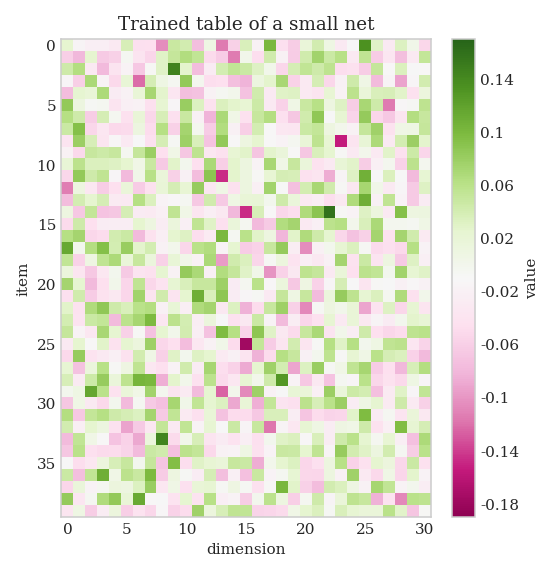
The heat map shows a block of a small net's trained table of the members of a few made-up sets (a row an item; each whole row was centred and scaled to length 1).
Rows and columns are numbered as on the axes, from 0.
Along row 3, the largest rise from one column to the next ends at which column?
7
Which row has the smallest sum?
3
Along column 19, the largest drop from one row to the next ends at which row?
27
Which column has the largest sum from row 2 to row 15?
25
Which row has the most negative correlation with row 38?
2
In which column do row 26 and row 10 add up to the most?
1
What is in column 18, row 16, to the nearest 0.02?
-0.08
